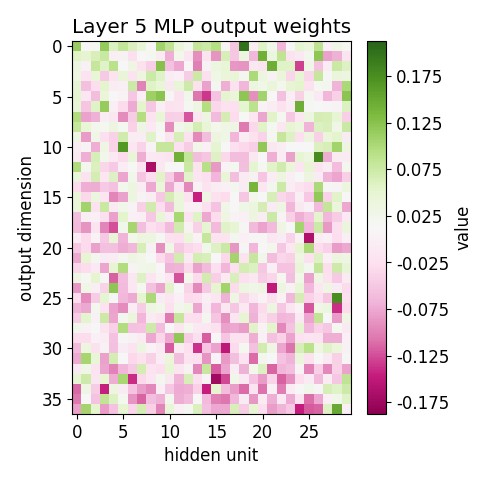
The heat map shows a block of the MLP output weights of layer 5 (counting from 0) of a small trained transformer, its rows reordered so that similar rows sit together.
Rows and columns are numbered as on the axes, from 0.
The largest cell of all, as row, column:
0, 18
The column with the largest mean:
26
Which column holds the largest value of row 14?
19
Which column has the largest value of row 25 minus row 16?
28
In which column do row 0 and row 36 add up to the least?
22
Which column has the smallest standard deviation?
23
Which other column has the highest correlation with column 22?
16
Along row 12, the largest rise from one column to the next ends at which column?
9
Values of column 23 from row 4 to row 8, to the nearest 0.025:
0.05 0 0 -0.05 0.05
